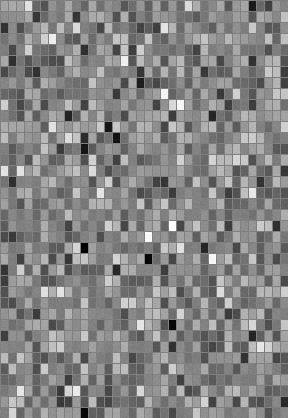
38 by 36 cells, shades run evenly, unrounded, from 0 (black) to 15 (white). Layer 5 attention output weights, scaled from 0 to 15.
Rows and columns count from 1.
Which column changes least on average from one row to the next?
17
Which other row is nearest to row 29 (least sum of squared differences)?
20
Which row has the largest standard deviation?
24
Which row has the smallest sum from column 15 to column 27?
8
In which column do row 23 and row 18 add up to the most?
10
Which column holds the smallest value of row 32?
22
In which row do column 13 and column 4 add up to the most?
18
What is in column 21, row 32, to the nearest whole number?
9
